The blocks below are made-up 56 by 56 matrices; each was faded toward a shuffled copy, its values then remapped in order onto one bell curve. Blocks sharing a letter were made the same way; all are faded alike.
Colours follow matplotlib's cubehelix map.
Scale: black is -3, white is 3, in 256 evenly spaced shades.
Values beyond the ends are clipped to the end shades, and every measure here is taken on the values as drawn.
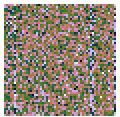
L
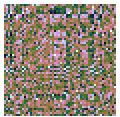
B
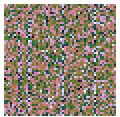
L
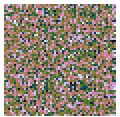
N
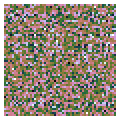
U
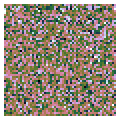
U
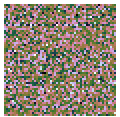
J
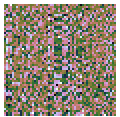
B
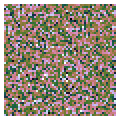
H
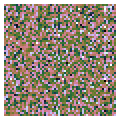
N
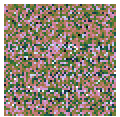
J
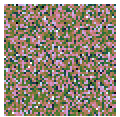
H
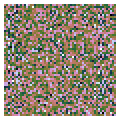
L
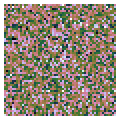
N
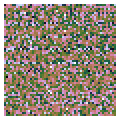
J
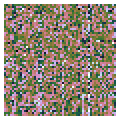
L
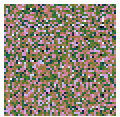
N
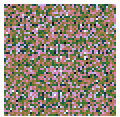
U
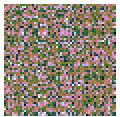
B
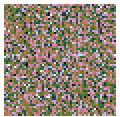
N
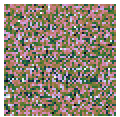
J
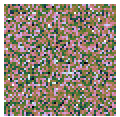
H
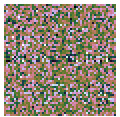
U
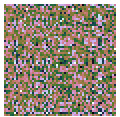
B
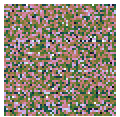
J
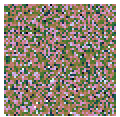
N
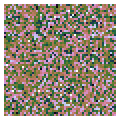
H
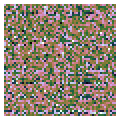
U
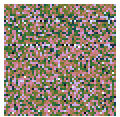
J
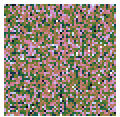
N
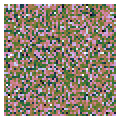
N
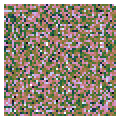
N
